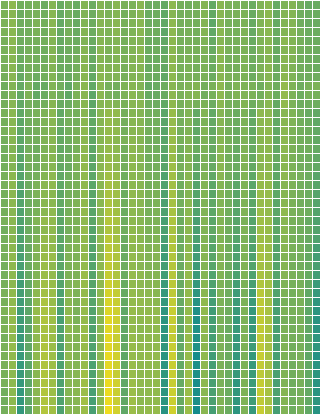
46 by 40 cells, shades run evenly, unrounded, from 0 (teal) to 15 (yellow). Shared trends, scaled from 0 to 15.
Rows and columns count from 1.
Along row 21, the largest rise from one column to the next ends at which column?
22
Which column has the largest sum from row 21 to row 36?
14
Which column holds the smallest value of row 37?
25
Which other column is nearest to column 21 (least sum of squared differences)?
40
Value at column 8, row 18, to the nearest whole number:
6
